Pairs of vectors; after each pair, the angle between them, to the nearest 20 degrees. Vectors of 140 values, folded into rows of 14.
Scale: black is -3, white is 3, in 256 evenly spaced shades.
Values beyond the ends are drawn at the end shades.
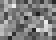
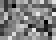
160 degrees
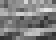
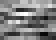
60 degrees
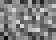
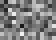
100 degrees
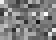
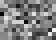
40 degrees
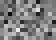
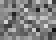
100 degrees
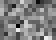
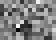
140 degrees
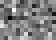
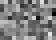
60 degrees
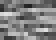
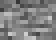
40 degrees
